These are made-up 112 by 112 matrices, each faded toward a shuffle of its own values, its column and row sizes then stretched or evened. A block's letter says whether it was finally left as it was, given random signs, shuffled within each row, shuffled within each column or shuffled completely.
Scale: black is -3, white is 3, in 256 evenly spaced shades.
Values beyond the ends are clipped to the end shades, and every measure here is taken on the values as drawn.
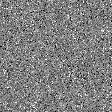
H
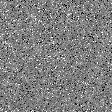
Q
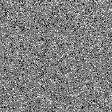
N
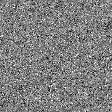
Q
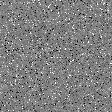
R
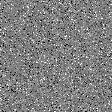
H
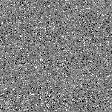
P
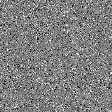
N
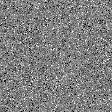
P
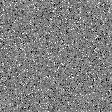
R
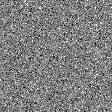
H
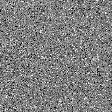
P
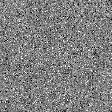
P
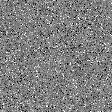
Q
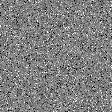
H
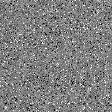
P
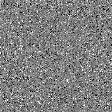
N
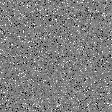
Q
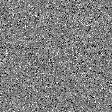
P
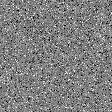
R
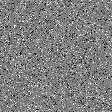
R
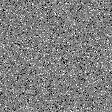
Q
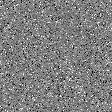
R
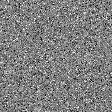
H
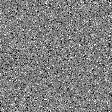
H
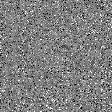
N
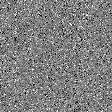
H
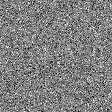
R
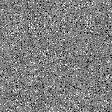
N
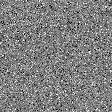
R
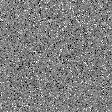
H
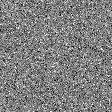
R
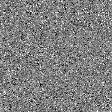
N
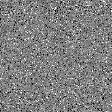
N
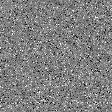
Q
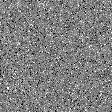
R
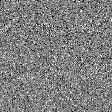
Q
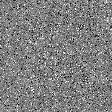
H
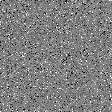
N
